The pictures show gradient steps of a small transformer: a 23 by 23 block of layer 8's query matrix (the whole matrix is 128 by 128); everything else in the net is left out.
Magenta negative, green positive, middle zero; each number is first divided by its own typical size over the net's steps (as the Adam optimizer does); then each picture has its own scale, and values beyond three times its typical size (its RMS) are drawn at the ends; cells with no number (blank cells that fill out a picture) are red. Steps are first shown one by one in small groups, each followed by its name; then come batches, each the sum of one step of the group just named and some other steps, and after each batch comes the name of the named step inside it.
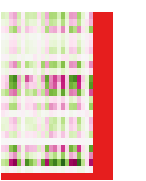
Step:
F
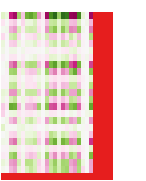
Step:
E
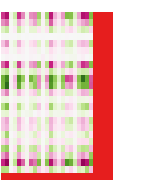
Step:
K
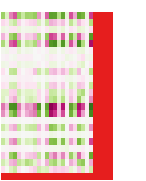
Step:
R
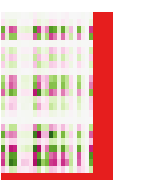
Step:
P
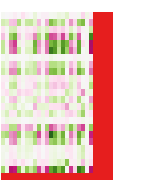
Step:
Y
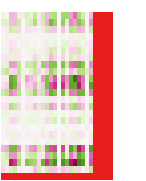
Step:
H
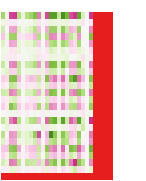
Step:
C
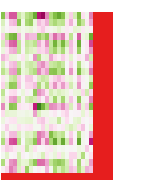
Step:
Y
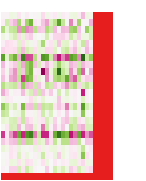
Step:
Y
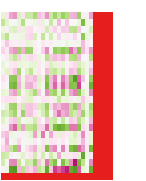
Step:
H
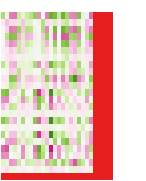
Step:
C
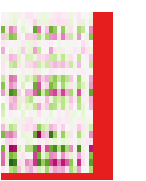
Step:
P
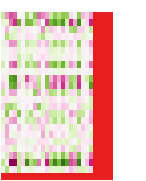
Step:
F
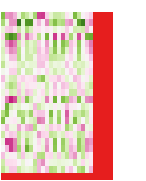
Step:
Y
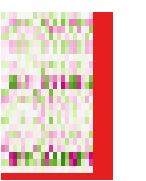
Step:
F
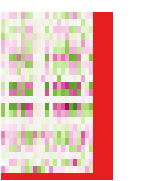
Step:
H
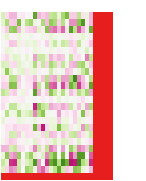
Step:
H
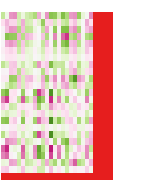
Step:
C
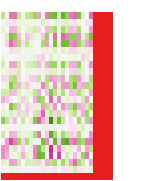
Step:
C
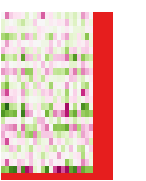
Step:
K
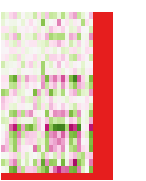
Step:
F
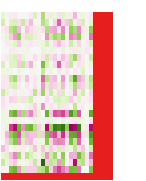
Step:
F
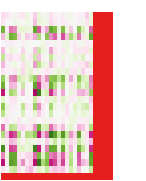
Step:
P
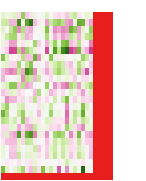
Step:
Y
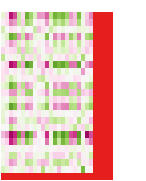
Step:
E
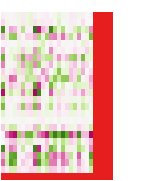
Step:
P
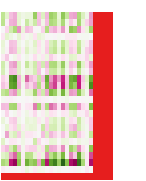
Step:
F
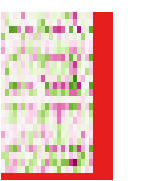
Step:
H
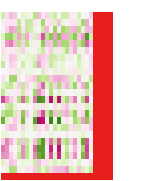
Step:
C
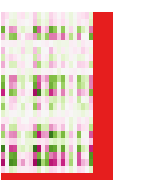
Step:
P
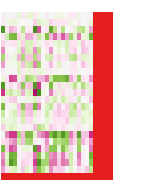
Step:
P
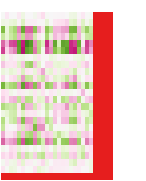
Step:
R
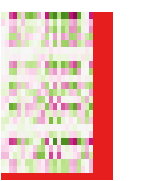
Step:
E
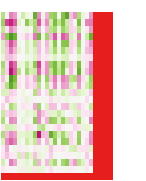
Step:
C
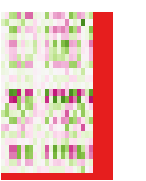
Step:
Y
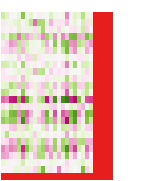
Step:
R
